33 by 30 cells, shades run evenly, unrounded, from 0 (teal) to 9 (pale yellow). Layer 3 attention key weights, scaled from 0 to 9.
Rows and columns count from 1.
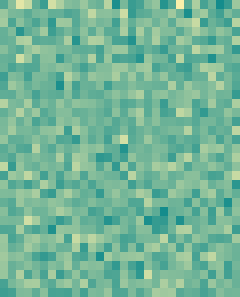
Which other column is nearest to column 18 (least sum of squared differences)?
29
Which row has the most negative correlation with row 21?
20
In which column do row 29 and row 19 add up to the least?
13
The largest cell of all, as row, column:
1, 23
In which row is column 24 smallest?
2
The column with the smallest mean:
17
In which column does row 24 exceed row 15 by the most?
9
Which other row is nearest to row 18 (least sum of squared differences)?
15
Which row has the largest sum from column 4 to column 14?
27
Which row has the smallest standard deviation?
14
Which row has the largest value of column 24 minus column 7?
26
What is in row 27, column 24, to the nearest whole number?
3
